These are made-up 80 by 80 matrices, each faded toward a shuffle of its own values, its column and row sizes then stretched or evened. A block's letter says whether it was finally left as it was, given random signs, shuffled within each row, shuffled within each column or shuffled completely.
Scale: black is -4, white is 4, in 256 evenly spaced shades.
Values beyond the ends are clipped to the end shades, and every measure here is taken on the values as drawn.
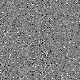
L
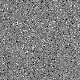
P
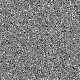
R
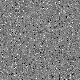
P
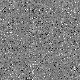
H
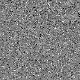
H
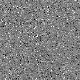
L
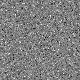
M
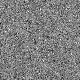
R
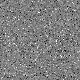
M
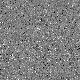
M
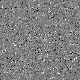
M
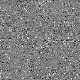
L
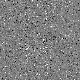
P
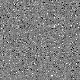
L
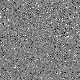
M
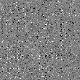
L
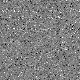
M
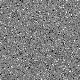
R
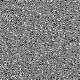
H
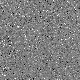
R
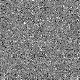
L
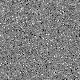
R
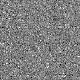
L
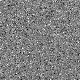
R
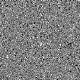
L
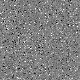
H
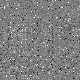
L
